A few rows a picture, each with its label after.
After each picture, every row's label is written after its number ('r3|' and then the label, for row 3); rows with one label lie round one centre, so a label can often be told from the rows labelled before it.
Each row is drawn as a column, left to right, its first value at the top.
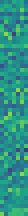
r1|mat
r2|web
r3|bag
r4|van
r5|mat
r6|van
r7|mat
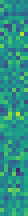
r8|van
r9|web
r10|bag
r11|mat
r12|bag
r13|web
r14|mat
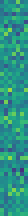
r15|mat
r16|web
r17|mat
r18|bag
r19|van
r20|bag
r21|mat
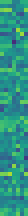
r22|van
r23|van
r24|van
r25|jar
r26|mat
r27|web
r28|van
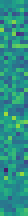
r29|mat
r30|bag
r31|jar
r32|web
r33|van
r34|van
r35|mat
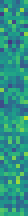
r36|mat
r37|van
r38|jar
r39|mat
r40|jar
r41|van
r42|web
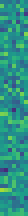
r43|bag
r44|bag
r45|mat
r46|jar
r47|mat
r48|van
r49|web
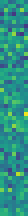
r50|mat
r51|van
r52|bag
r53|web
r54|van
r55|van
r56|bag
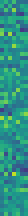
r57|web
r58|van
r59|web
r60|van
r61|mat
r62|bag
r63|bag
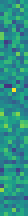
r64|bag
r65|jar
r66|jar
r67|mat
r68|bag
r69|van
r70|jar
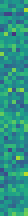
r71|bag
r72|web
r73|mat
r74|van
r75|mat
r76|mat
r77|van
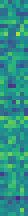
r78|web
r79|web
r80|jar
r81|jar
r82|web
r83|mat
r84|web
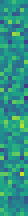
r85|mat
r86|van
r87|jar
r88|web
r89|web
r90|van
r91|jar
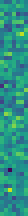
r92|jar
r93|bag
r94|bag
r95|jar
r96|web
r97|web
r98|mat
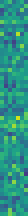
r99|web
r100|jar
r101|van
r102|jar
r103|web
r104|van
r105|bag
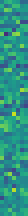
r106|web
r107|van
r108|van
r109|bag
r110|web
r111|mat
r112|mat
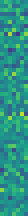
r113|bag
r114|van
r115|web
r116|mat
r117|van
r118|bag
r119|web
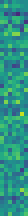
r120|jar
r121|web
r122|mat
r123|web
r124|web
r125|bag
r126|mat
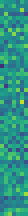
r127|web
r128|jar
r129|mat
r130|web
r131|mat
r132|van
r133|mat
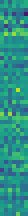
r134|bag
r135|web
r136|bag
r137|web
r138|mat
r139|web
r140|web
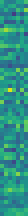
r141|web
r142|mat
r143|mat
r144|mat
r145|van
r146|mat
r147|van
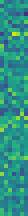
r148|van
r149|jar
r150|mat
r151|web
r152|web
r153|bag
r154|web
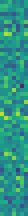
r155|bag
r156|web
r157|web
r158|mat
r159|bag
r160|jar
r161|web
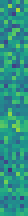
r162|van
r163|jar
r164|bag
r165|web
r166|van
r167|jar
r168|van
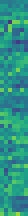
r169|mat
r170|bag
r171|mat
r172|jar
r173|jar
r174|jar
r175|jar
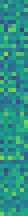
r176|mat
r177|bag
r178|mat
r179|mat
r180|jar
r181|bag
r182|van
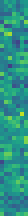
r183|mat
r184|web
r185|web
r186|jar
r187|jar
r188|bag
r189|jar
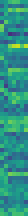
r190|mat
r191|jar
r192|van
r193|van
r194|van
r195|van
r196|van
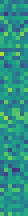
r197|bag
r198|web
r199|mat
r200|bag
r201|bag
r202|web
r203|mat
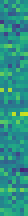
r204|mat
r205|van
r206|mat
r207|bag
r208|van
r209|bag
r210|bag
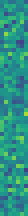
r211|jar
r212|web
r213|bag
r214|mat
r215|jar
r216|jar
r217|bag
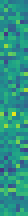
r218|bag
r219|van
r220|bag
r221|bag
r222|jar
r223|mat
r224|mat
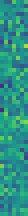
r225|jar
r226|bag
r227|jar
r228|van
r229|web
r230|mat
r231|van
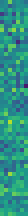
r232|mat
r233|bag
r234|van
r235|mat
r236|jar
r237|mat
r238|jar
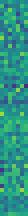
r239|bag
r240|jar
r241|van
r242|jar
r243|mat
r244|bag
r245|jar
